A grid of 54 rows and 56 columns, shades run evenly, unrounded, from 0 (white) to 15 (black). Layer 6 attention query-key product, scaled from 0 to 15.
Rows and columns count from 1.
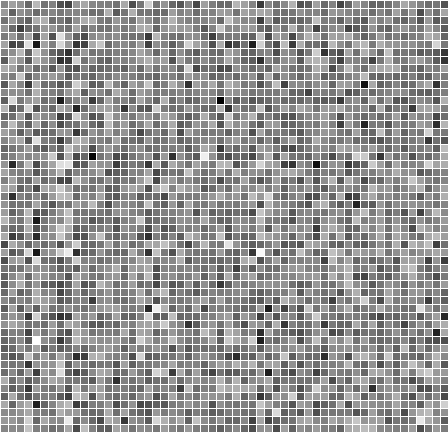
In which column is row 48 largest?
15
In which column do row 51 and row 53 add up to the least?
9
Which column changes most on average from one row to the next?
5
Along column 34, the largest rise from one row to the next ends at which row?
47
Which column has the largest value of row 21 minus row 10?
40
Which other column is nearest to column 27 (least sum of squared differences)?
11
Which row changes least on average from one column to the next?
12
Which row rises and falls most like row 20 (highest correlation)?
38
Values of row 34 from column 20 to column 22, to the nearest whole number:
10 7 7
